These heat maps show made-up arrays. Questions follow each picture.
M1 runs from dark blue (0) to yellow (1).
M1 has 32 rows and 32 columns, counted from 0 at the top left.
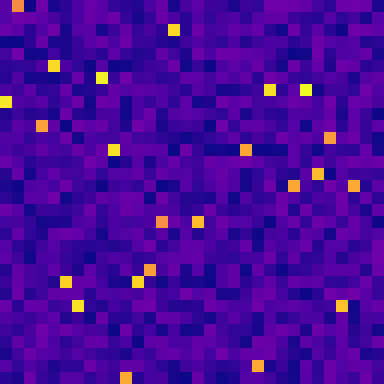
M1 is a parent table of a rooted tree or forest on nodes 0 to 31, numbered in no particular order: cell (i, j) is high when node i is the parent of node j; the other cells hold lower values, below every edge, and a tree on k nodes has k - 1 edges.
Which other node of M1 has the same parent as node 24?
29
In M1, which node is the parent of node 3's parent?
31
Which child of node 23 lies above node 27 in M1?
11
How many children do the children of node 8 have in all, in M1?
1
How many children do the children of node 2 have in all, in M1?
1
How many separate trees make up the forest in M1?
9
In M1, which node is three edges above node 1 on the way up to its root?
6
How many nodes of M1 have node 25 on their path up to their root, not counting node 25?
5
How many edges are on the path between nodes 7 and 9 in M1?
3
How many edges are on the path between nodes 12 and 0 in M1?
6
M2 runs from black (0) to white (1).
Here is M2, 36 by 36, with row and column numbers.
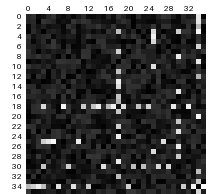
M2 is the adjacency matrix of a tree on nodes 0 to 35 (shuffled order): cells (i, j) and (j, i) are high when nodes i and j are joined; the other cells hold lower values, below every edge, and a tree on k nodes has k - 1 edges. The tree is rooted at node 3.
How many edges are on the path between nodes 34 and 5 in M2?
3
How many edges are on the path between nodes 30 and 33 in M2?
3
